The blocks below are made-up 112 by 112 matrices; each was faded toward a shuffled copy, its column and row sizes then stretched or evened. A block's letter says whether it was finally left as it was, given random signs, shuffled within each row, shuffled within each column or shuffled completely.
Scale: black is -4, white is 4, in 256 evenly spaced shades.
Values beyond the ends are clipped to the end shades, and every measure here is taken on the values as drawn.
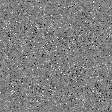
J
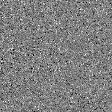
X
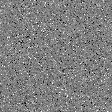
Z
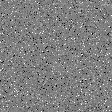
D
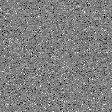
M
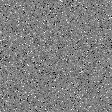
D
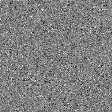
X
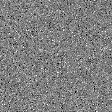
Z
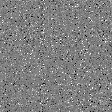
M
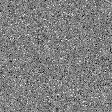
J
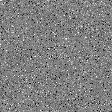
J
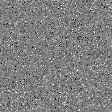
X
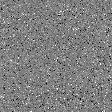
X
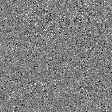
X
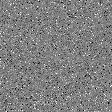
D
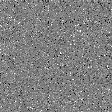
M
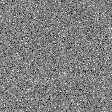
J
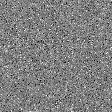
J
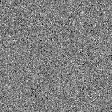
M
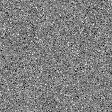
J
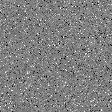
J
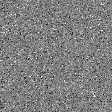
M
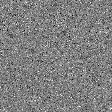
J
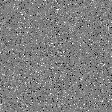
X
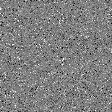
M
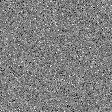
D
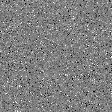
X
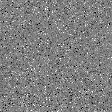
M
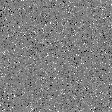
Z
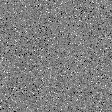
Z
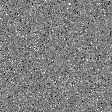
J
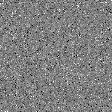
M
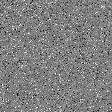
J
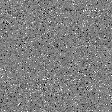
M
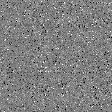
M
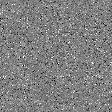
X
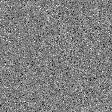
Z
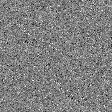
D
